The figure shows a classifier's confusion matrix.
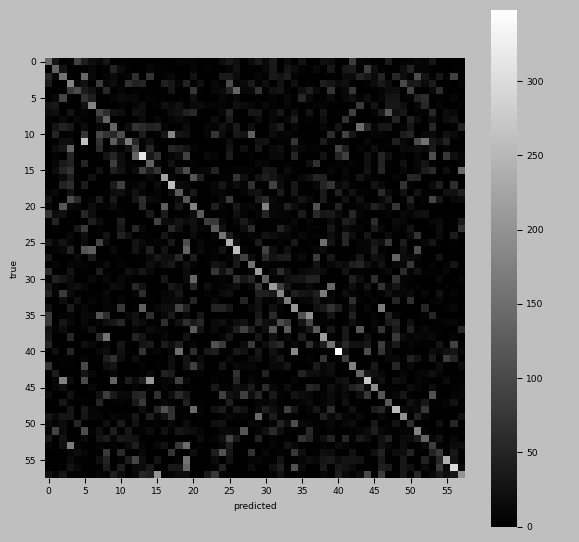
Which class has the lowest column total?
22
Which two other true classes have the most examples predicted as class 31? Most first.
37, 17
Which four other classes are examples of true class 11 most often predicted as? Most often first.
5, 52, 9, 51
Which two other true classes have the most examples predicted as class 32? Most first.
36, 31
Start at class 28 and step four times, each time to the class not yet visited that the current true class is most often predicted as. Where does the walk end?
53
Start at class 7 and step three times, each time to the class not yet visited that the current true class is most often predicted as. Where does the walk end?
12
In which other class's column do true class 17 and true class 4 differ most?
26
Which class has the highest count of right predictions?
40
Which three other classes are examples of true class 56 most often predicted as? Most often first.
19, 34, 54
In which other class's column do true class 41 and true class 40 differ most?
34
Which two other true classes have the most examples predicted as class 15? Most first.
57, 22
